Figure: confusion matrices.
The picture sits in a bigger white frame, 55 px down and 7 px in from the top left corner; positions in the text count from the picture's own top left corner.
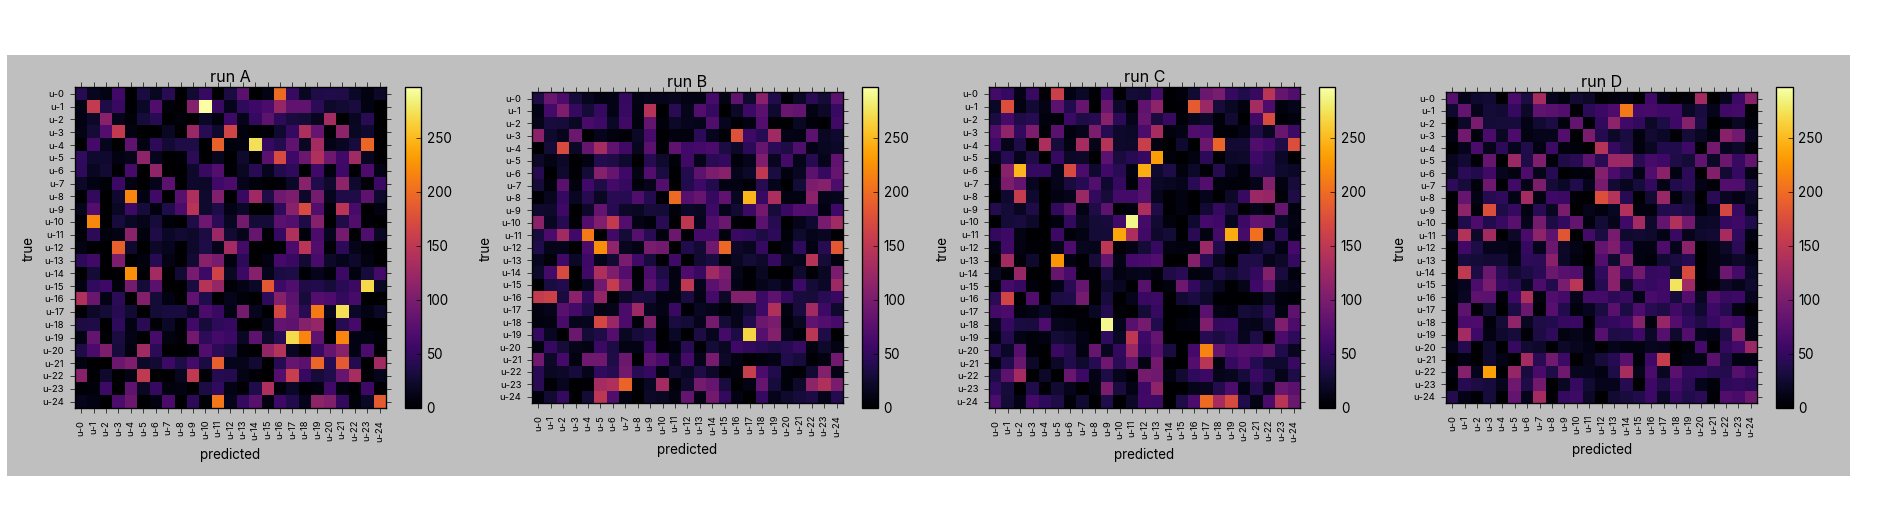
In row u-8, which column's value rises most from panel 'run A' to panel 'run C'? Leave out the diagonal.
u-2
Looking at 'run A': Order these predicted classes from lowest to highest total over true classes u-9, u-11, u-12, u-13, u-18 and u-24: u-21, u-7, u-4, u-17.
u-7, u-4, u-21, u-17
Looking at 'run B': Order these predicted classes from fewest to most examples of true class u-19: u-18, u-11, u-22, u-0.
u-11, u-0, u-18, u-22
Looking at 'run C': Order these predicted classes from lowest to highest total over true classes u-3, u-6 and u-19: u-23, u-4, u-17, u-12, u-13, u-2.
u-4, u-17, u-23, u-13, u-2, u-12
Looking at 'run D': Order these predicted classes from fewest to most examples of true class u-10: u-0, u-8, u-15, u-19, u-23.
u-0, u-8, u-23, u-19, u-15
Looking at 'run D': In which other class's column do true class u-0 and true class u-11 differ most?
u-9
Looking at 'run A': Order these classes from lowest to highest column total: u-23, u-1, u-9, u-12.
u-12, u-23, u-1, u-9
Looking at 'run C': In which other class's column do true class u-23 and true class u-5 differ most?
u-13
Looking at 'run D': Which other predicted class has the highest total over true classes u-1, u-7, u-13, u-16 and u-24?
u-14
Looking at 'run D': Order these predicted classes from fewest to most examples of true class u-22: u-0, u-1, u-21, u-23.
u-0, u-21, u-23, u-1
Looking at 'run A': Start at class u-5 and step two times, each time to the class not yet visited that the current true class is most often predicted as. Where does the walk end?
u-0
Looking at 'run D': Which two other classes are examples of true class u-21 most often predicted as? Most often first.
u-17, u-6
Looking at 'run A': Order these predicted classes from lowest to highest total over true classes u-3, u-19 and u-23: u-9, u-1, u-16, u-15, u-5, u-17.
u-5, u-16, u-1, u-15, u-9, u-17
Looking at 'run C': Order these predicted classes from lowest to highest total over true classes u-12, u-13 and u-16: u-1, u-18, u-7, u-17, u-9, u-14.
u-14, u-18, u-7, u-17, u-9, u-1
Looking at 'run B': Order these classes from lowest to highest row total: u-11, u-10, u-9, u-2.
u-2, u-9, u-11, u-10
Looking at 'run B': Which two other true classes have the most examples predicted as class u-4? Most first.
u-11, u-21
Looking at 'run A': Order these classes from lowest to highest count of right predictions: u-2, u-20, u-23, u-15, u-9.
u-23, u-20, u-2, u-9, u-15
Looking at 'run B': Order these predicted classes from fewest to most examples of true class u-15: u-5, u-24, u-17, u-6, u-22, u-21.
u-17, u-22, u-21, u-5, u-24, u-6
